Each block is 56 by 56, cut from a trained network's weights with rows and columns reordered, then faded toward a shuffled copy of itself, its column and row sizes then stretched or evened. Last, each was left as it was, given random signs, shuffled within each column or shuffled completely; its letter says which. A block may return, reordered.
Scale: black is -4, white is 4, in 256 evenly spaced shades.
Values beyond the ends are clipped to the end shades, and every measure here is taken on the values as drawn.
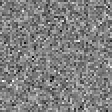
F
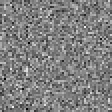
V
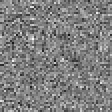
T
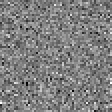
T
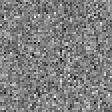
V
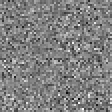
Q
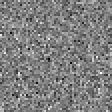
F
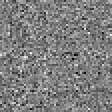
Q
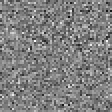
Q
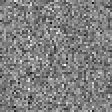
V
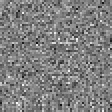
T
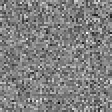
Q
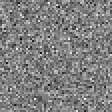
F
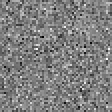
V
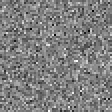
F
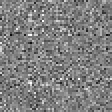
T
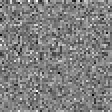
T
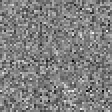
Q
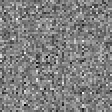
Q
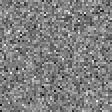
F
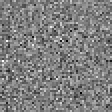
Q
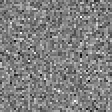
V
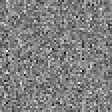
V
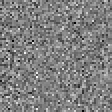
V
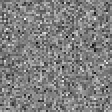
V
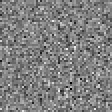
V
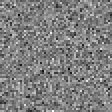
F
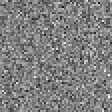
F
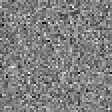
T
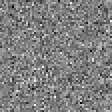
V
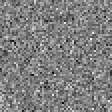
F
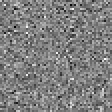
T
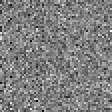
V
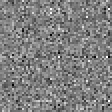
T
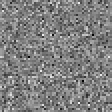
T
